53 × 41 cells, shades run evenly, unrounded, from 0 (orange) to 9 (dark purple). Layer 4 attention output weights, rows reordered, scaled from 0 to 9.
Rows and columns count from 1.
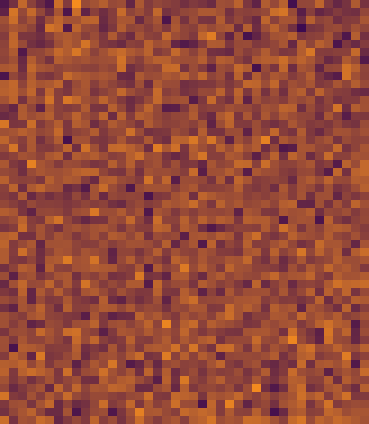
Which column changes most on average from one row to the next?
23
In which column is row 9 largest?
29
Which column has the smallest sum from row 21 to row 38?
41
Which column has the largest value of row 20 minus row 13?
8
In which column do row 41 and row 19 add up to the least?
19
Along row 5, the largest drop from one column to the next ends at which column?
40
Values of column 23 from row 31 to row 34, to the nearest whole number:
8 4 4 3
